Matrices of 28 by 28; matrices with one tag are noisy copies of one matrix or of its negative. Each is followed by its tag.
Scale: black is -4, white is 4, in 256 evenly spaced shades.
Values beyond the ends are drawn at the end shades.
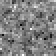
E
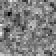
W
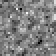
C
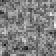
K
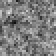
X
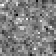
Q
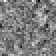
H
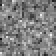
E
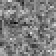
X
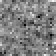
E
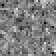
Q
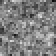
E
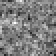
X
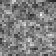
E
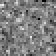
Q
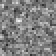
Q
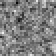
Q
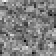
K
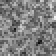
C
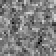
C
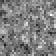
K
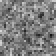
E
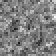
C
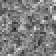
C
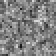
H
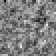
H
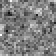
W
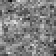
X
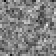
H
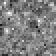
W
